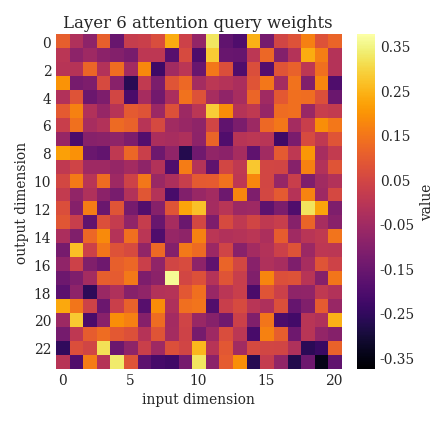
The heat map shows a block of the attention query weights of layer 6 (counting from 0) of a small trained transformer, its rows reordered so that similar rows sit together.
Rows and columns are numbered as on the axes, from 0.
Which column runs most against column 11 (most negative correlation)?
13
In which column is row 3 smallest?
5
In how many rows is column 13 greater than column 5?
10
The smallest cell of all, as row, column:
23, 19
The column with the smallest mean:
7
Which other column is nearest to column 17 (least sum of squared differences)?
6
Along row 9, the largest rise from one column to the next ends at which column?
9
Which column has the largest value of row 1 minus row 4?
11
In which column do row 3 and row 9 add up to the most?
14
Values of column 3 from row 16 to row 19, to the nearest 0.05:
-0.15 0.1 -0.05 -0.15
